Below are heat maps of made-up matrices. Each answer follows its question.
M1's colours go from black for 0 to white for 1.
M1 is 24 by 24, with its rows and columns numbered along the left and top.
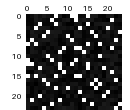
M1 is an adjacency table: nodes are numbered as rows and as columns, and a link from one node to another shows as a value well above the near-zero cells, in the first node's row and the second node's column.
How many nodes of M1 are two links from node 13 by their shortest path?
7
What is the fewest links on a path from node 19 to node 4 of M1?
7
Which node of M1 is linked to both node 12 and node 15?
node 0
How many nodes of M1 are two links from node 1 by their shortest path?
6
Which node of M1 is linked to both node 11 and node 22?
node 6
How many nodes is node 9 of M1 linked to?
2
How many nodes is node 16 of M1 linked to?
3
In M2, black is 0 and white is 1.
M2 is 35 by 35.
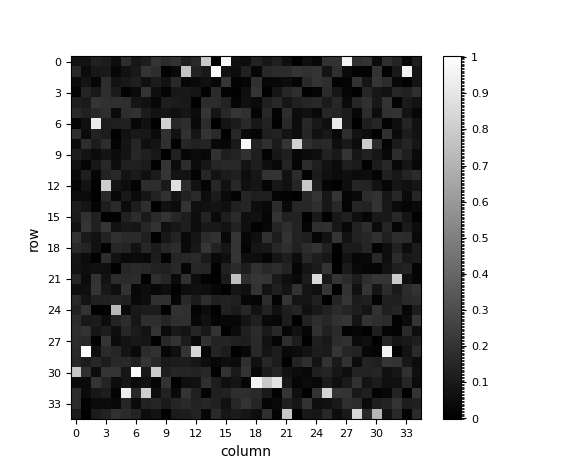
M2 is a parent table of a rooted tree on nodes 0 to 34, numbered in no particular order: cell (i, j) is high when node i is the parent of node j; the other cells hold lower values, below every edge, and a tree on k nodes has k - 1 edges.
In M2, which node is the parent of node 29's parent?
30
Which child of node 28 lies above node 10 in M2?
12
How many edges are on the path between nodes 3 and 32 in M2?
5
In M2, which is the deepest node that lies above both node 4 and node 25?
21
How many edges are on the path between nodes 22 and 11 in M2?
6
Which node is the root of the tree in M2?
34
